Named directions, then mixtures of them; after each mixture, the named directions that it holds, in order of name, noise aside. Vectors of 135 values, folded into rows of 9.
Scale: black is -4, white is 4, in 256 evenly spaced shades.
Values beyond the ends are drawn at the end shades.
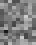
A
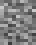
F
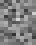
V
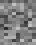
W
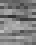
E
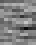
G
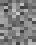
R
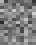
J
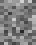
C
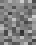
C.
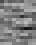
G.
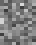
J, R.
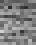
E, R.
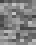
G, W.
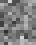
A.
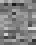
G, W.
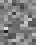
A, W.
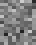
C, F, J.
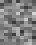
J, R, V.
